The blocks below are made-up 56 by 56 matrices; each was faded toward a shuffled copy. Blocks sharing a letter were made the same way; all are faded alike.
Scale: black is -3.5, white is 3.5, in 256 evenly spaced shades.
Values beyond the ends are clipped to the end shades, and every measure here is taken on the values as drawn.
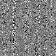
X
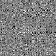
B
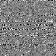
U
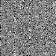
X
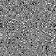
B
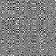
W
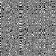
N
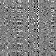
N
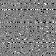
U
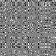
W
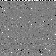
U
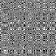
W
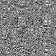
B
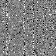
X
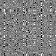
N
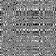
W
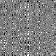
N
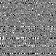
U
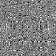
B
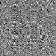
B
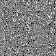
X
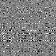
U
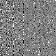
X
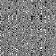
N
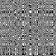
W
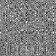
N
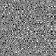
B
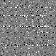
U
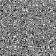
B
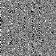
X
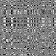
W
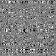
U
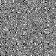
B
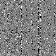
X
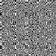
N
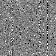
X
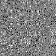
B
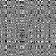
W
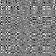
W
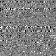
U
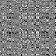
W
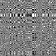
W
